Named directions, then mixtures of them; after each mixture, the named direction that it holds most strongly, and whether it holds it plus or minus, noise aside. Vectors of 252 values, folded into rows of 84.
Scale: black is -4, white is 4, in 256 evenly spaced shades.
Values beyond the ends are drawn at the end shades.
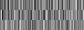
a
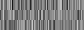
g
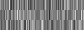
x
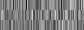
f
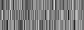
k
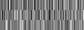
a, plus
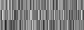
a, minus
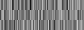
g, plus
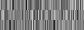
f, plus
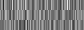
g, minus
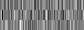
a, plus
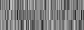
x, minus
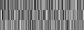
a, plus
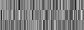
a, minus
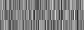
f, plus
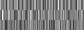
a, minus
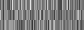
g, minus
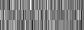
g, minus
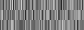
f, plus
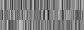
g, plus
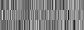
k, plus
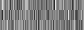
k, minus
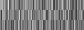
a, minus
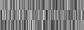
a, minus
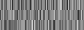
g, plus
